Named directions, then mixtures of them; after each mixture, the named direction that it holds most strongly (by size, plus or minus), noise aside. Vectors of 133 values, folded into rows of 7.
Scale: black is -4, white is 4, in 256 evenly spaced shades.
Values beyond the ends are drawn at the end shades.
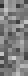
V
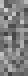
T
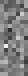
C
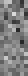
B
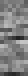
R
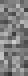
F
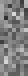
B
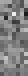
B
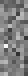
C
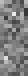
B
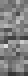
R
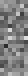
C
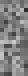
F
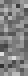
V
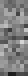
R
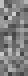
T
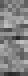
R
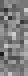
T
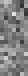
B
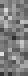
V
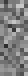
B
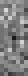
T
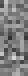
V
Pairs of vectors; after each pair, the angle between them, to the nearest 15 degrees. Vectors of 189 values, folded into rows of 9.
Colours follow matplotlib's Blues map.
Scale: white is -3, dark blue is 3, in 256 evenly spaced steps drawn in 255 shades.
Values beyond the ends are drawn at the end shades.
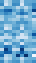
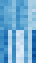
105 degrees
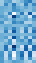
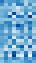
150 degrees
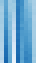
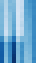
135 degrees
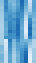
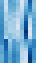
165 degrees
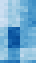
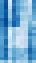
135 degrees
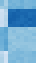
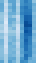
75 degrees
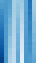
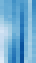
150 degrees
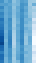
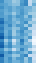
30 degrees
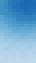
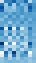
75 degrees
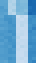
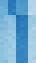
165 degrees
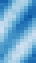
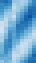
15 degrees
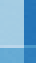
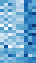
45 degrees
